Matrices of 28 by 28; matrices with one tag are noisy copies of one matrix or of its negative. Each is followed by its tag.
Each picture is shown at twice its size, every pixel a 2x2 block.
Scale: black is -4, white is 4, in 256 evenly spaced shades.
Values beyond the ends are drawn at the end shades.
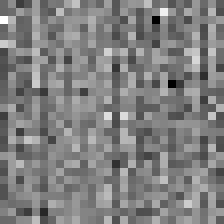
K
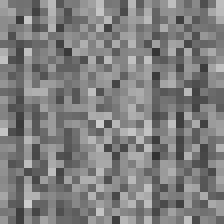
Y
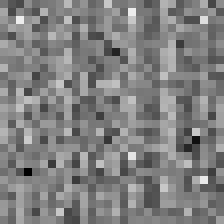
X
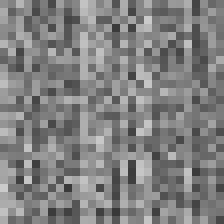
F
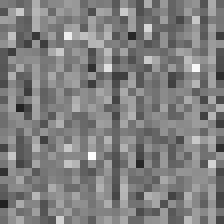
K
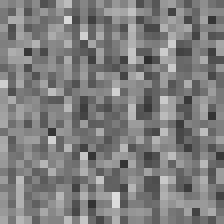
X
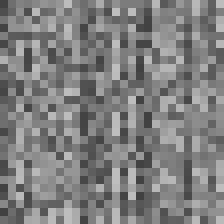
F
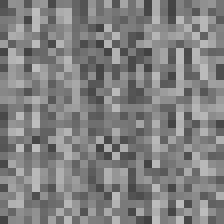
Y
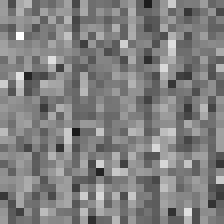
X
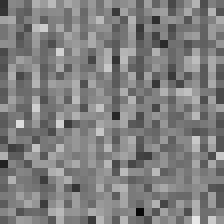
K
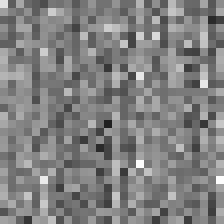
K
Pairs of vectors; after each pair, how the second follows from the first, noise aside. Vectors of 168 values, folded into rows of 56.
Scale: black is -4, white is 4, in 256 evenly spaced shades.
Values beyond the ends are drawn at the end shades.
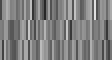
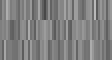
shrunk.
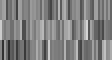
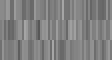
reversed, shrunk.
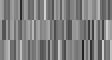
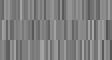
negated, shrunk.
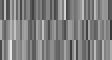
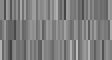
negated, shrunk.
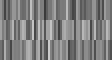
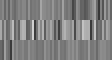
partly zeroed.
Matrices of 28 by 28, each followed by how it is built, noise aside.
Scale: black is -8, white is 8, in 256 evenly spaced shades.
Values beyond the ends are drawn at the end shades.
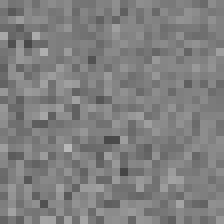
lower triangular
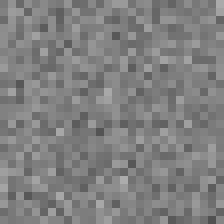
noise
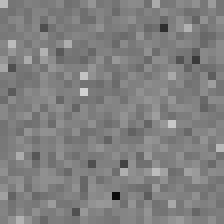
sparse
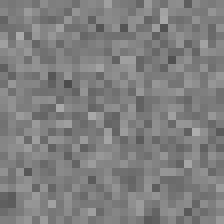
noise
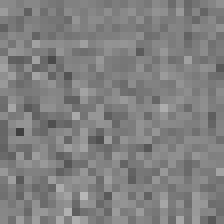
lower triangular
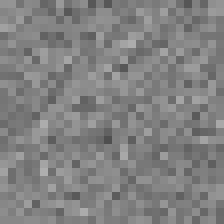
Hankel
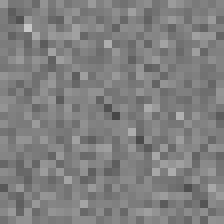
diagonal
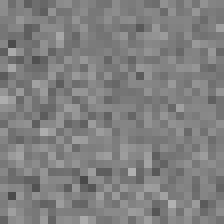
lower triangular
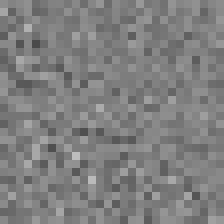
lower triangular
